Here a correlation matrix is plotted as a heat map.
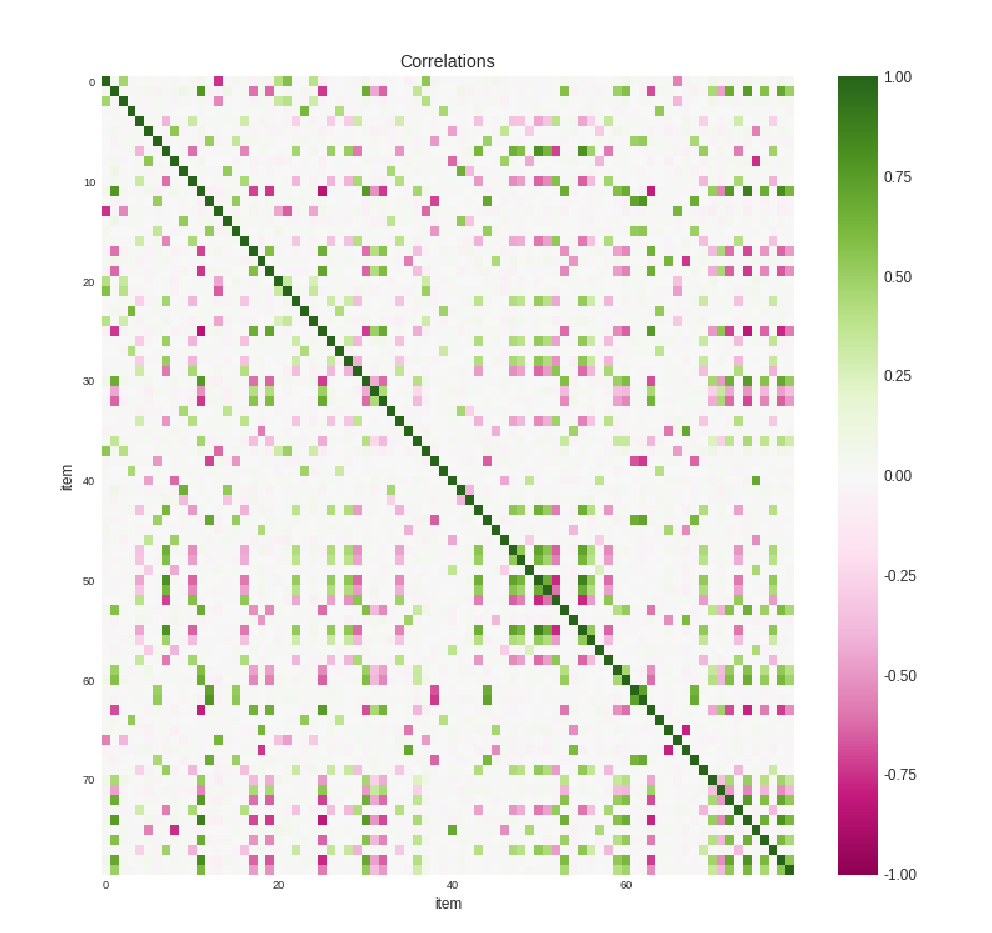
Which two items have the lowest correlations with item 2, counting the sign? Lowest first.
13, 66
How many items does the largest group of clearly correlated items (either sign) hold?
21
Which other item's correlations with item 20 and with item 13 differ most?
0
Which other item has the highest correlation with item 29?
52
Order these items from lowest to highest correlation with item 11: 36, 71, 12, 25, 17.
25, 17, 71, 12, 36
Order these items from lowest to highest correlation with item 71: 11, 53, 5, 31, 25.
11, 53, 5, 31, 25
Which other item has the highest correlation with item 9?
41
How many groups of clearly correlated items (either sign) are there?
8
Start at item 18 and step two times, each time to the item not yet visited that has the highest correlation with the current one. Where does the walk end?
45
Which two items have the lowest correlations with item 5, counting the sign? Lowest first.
75, 40
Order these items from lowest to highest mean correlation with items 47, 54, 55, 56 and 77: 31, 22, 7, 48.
31, 22, 48, 7
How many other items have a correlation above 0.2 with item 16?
7
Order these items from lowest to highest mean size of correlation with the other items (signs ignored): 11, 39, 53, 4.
39, 4, 53, 11
